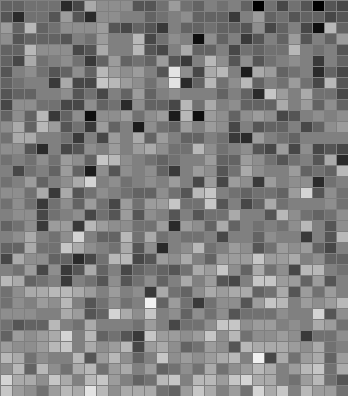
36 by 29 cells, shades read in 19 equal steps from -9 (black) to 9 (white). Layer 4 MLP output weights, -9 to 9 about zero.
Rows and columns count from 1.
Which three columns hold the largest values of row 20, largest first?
24, 20, 11
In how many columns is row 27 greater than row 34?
12
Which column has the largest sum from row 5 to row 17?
18
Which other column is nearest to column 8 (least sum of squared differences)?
5
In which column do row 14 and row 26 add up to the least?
6
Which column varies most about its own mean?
8
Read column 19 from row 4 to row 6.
-2 0 1
